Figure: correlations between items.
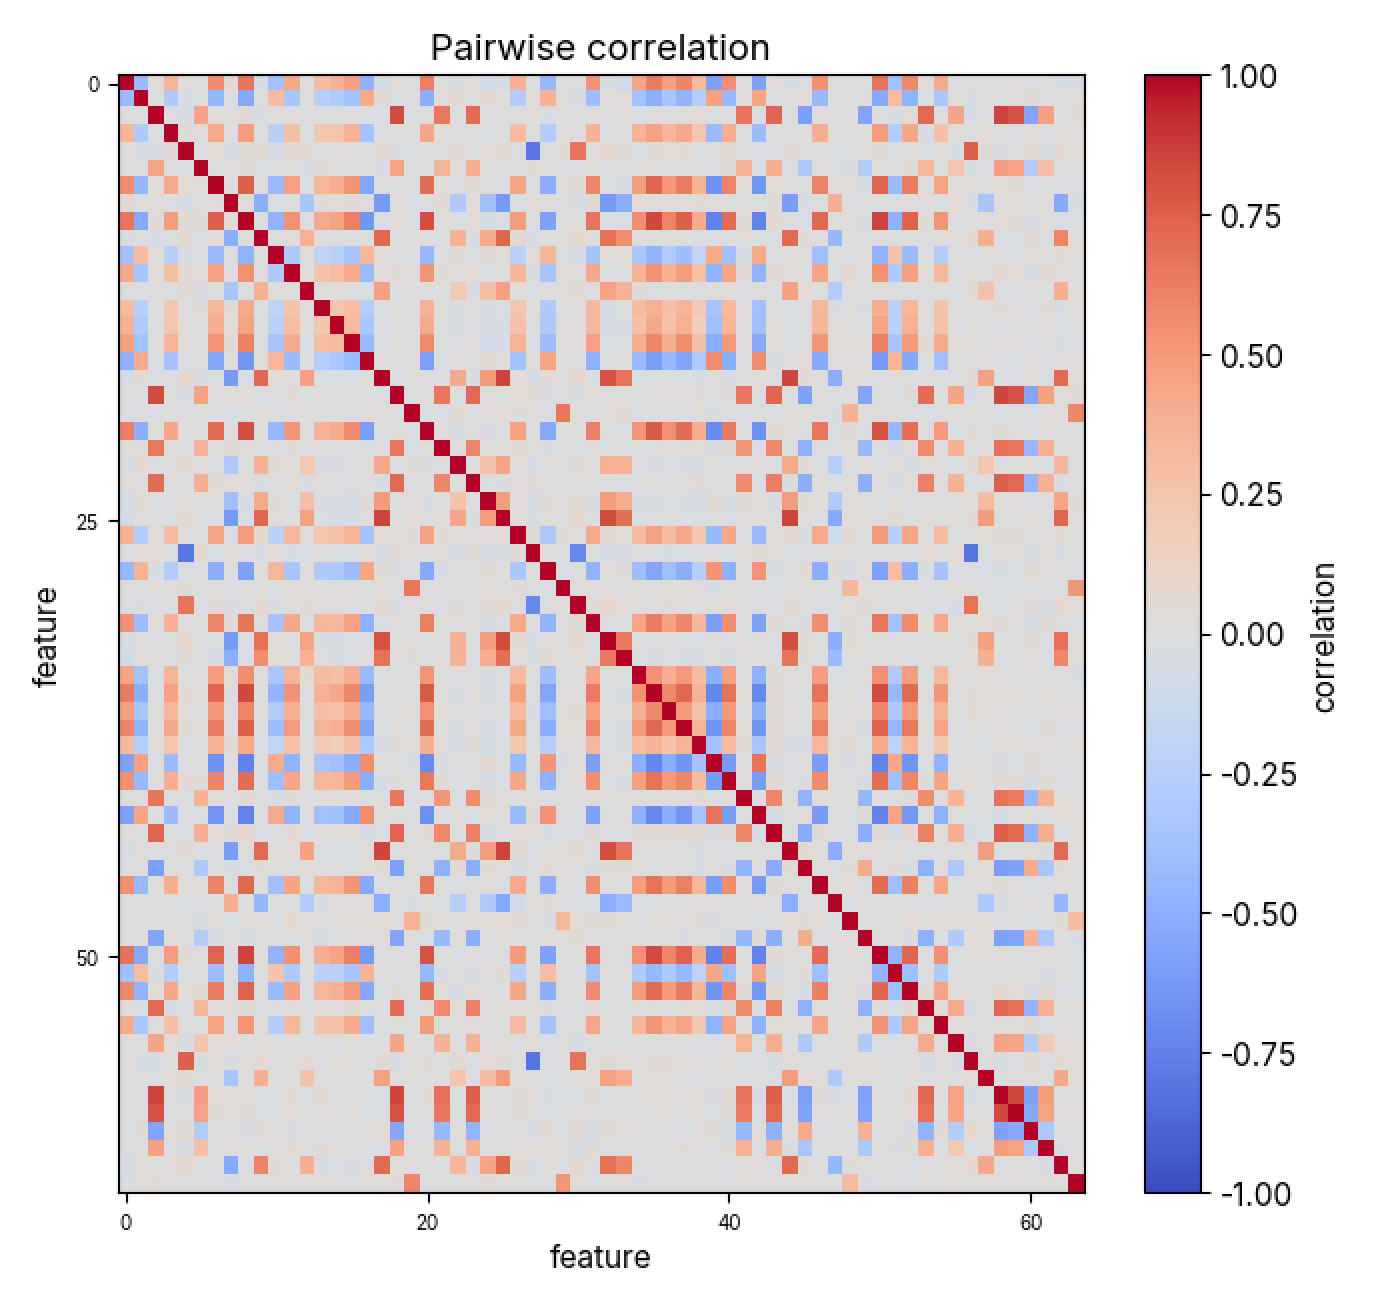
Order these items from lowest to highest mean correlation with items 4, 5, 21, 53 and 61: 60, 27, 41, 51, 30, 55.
60, 27, 51, 30, 55, 41
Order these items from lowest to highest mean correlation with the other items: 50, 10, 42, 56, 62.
42, 10, 56, 62, 50
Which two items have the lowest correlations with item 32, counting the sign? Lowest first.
7, 47
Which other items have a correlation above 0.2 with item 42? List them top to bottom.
1, 10, 16, 28, 39, 51
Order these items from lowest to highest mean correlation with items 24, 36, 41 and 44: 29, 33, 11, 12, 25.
29, 11, 12, 33, 25
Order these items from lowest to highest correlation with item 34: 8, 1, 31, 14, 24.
1, 24, 14, 31, 8
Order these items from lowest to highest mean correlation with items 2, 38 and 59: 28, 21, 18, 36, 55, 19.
28, 19, 36, 55, 21, 18
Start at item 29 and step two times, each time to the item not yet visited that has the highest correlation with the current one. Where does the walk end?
63
